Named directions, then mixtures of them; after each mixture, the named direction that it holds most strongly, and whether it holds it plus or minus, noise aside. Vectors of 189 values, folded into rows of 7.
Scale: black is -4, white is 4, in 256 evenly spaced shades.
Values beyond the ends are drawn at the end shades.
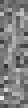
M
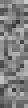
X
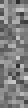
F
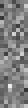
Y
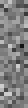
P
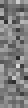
F, minus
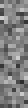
F, plus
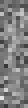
M, plus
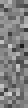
P, plus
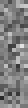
P, minus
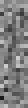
M, minus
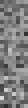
M, plus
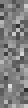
Y, plus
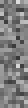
F, minus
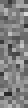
P, minus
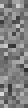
Y, minus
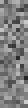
F, minus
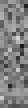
Y, minus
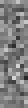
F, minus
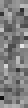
M, minus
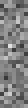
P, plus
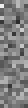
Y, minus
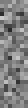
M, minus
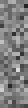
Y, minus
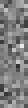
P, minus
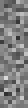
P, minus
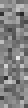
M, minus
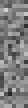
X, minus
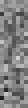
M, minus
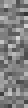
P, plus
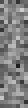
F, plus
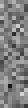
Y, minus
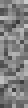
X, plus
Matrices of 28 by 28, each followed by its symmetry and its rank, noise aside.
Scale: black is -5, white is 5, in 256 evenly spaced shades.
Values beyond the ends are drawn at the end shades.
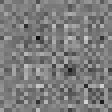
symmetric, rank three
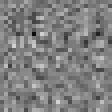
no symmetry, rank four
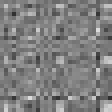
symmetric, rank two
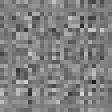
antisymmetric, rank four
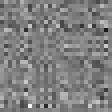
antisymmetric, rank four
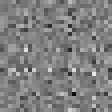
antisymmetric, rank four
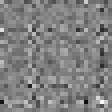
no symmetry, rank three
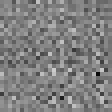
no symmetry, rank four
